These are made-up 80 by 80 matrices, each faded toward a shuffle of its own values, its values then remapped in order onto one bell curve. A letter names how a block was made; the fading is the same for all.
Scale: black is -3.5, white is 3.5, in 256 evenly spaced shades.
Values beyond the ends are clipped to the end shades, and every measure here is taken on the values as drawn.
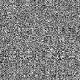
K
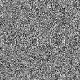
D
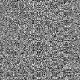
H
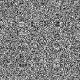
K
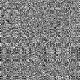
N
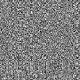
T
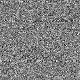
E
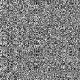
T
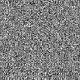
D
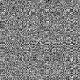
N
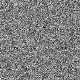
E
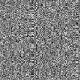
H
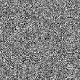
K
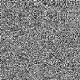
K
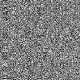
D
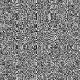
H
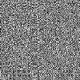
T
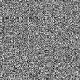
D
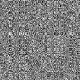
H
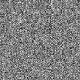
D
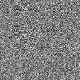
K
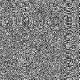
T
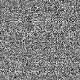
K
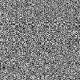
K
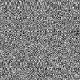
N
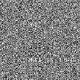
D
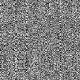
T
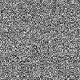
K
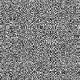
T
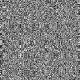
T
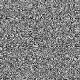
K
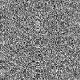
D
